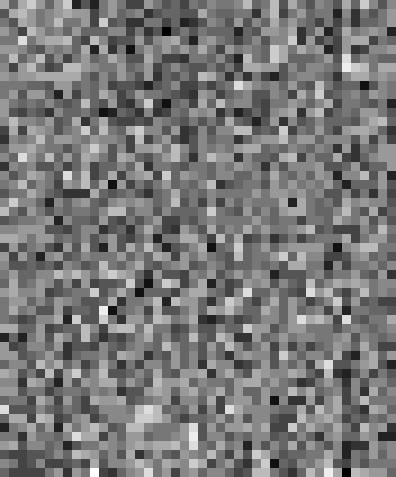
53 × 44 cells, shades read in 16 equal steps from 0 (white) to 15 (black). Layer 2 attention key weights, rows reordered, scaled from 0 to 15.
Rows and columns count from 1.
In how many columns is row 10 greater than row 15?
26
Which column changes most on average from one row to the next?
17
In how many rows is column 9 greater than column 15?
20
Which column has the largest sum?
44
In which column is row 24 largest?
43
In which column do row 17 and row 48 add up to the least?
11
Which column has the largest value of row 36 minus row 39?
24
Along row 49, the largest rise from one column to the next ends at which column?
23
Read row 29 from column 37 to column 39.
11 11 10
